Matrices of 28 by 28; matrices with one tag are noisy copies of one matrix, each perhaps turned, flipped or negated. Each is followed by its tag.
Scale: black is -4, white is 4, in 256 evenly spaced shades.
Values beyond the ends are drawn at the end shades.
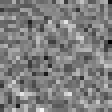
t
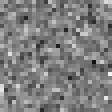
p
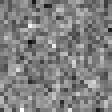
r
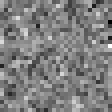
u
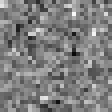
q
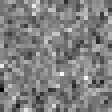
u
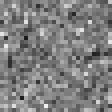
r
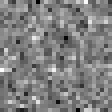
p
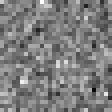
t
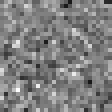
t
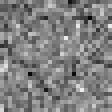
t
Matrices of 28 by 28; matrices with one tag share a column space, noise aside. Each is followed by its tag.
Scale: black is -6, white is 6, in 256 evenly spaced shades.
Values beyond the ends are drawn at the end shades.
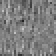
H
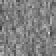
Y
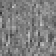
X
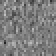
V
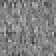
Y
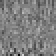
H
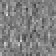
X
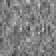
Y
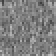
Y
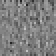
V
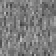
X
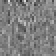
V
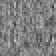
X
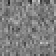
V
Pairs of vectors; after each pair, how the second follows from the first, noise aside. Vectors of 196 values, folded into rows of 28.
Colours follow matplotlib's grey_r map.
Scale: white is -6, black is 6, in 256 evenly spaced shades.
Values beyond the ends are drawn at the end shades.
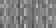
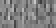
wrapped around, negated.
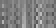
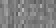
wrapped around, shrunk.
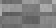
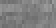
shrunk.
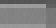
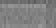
shrunk.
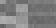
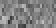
sign-scrambled.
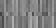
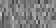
sign-scrambled.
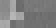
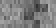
wrapped around, negated.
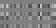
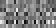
reversed, scaled up.
